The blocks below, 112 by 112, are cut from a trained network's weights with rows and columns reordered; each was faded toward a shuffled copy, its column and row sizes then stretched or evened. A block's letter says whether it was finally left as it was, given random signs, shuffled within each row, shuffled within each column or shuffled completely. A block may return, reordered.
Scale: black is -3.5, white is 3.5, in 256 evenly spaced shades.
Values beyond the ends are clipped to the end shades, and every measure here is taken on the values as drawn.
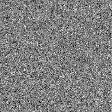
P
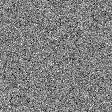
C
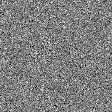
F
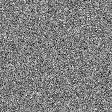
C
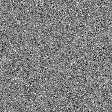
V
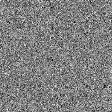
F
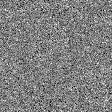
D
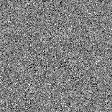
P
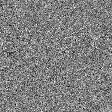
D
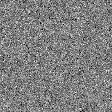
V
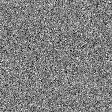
C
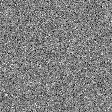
D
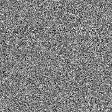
F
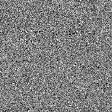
F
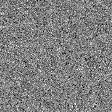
V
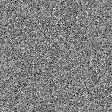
C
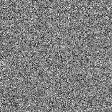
P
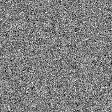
V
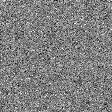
D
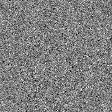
V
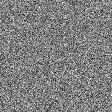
C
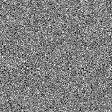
P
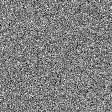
C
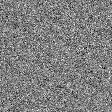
C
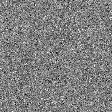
D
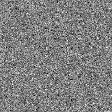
P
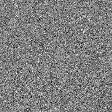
F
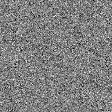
F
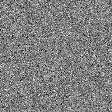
D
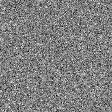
V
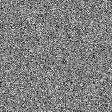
D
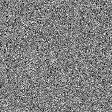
V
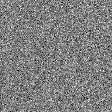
P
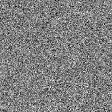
P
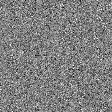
V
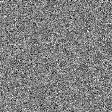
F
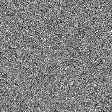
F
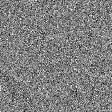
V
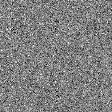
F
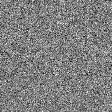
D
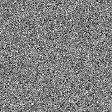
F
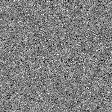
D
